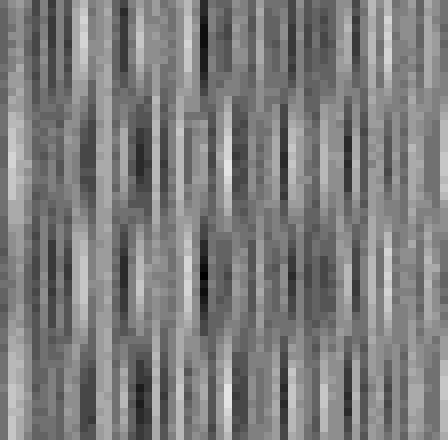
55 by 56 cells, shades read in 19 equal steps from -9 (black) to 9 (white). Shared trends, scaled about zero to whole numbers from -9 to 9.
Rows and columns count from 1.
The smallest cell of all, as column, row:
26, 35
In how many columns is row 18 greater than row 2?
31
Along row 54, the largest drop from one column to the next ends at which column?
30
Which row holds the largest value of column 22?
54
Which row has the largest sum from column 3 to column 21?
8
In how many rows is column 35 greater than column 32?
48
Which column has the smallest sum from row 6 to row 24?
36
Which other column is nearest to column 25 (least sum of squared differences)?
43
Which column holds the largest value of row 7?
49
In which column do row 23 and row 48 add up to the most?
29
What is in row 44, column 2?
3
